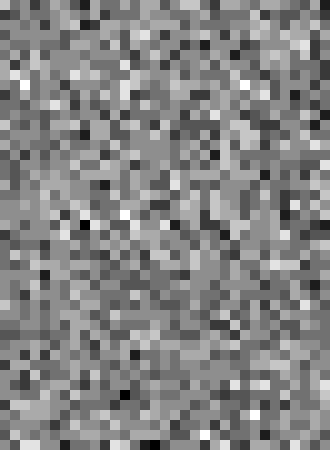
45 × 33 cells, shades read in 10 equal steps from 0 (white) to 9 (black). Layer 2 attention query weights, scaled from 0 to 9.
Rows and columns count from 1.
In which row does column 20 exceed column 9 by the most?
10
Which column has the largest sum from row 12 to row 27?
27
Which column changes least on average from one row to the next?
4
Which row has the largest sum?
2
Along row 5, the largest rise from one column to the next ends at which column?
32
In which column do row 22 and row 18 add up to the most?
29
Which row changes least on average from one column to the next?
37
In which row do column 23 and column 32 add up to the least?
15
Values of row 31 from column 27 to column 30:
7 3 5 6
